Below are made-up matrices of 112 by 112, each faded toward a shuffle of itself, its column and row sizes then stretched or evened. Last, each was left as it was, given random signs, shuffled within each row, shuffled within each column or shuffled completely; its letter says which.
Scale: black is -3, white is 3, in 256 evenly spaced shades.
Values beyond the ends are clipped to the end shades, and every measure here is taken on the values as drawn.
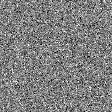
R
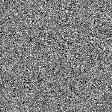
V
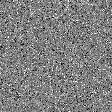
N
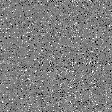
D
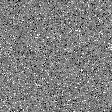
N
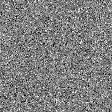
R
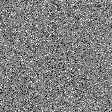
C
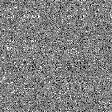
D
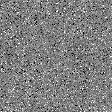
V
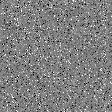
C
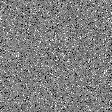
C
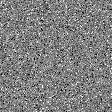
N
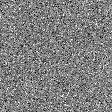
N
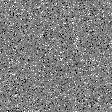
N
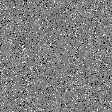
C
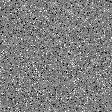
N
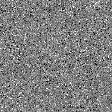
D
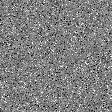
N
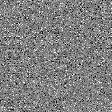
D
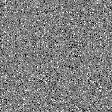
D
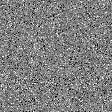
R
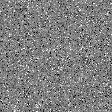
C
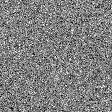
N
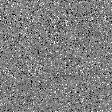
V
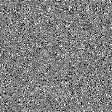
D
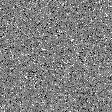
N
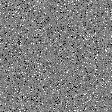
C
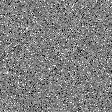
N
